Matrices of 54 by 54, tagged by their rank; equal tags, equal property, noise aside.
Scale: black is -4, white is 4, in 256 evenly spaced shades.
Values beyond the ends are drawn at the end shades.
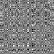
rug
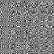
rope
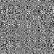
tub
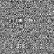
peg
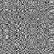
rope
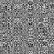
rope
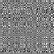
rug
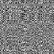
rope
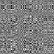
rug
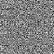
peg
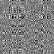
rug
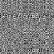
tub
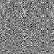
peg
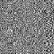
rope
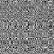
rug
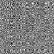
rope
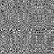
rope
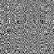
rug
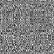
peg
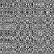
rug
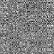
peg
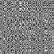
tub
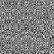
tub
